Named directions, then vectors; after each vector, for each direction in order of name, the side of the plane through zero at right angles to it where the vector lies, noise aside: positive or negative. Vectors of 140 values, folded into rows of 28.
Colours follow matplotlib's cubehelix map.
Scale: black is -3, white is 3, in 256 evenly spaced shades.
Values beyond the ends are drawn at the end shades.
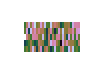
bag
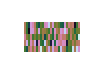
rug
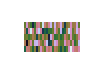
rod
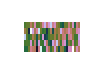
positive, positive, positive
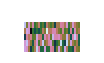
negative, negative, negative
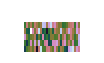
positive, positive, positive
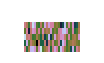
positive, negative, positive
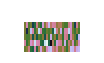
negative, positive, positive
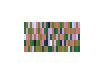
positive, negative, negative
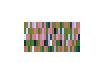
positive, negative, negative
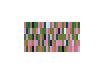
negative, positive, positive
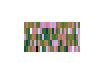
positive, positive, positive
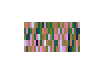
negative, negative, positive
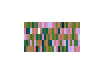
positive, positive, positive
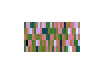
positive, positive, negative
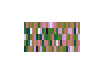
positive, positive, positive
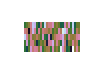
positive, negative, positive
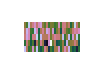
positive, negative, negative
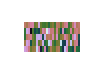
negative, negative, negative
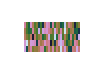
negative, negative, positive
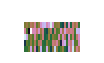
positive, positive, positive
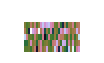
positive, positive, positive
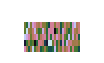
positive, negative, negative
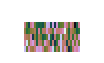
negative, negative, positive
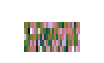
positive, positive, positive
